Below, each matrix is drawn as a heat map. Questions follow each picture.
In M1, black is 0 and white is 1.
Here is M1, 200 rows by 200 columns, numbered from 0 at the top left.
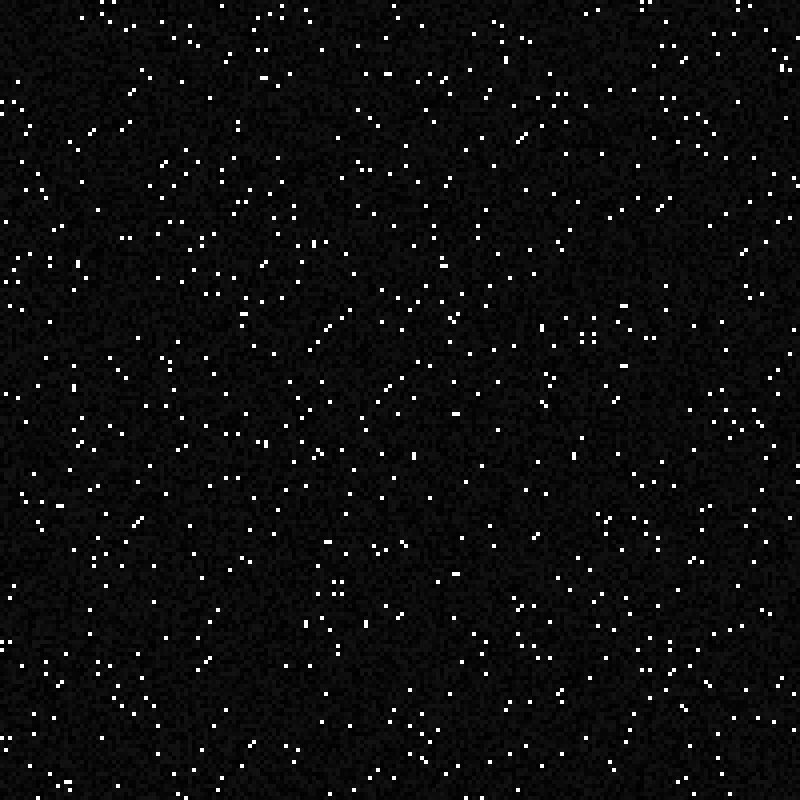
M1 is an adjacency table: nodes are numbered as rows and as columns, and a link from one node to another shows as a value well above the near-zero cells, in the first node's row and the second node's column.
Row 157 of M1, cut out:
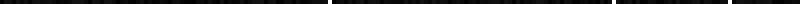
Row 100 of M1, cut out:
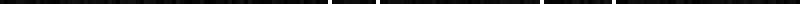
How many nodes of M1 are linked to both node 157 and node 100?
2
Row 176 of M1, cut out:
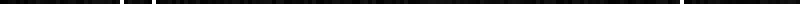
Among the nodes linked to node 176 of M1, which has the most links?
node 30
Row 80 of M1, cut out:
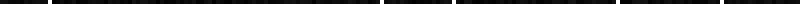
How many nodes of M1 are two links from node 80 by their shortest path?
9
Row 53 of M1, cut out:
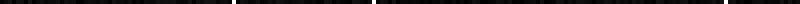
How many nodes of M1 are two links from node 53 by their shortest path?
5
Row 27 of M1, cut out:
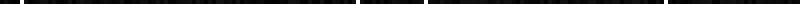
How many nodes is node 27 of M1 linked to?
4
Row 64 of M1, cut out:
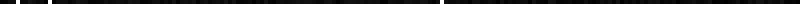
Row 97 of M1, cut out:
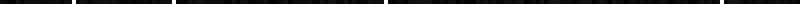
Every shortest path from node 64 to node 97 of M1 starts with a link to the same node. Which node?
node 12
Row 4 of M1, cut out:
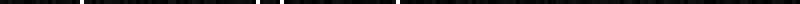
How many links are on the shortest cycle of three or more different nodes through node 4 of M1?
4
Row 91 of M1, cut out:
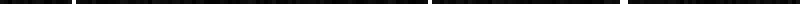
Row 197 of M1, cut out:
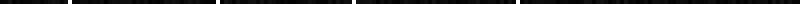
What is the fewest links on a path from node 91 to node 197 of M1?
7
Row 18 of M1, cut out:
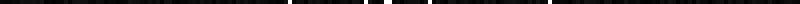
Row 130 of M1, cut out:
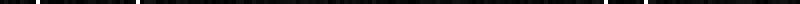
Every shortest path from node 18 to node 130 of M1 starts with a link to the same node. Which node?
node 96
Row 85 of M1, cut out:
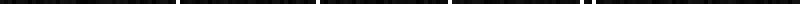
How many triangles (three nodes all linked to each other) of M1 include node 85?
3
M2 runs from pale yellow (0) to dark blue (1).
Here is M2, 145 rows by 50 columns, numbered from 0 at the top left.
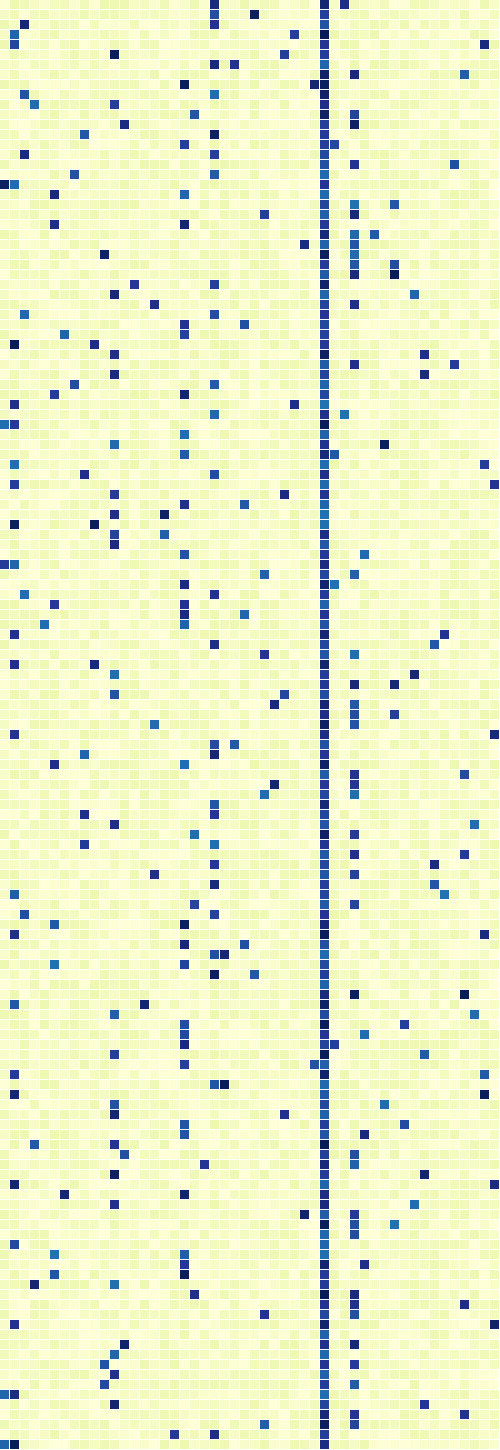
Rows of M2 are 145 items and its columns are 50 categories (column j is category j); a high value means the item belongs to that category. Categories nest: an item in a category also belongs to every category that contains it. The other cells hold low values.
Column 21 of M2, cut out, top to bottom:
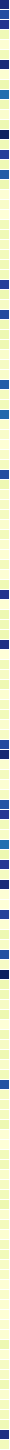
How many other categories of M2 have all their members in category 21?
10
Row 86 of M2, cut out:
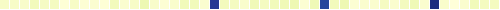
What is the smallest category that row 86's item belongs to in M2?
43
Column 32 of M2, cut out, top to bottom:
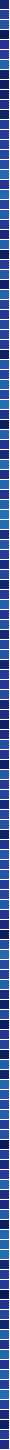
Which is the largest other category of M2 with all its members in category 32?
35
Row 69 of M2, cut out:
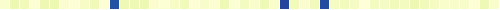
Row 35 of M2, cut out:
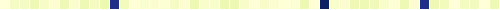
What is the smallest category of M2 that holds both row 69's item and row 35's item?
11
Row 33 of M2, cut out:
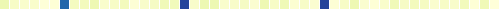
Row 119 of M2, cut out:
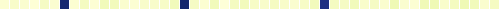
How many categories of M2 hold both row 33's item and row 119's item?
3
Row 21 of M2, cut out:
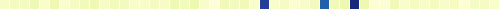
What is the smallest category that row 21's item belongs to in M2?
26
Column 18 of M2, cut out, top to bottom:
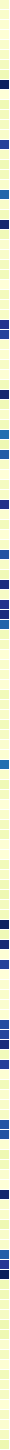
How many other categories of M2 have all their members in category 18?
8
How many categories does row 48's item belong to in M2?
3
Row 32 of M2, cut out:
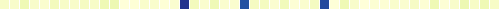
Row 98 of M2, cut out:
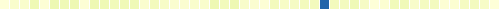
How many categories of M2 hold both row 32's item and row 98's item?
1
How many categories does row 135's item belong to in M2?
2
